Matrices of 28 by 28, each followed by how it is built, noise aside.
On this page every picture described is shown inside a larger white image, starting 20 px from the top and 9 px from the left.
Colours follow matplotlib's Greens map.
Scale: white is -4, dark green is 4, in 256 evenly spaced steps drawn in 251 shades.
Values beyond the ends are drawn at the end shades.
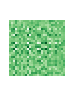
low rank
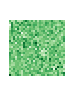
block diagonal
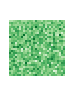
noise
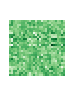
low rank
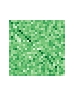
diagonal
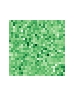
block diagonal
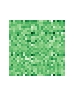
low rank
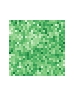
smooth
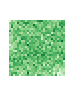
smooth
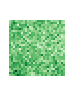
smooth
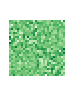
block diagonal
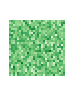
noise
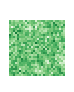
smooth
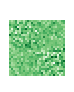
block diagonal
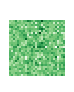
low rank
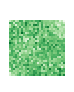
smooth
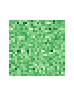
uneven rows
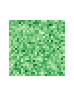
noise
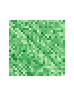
Toeplitz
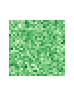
noise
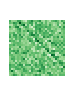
Toeplitz
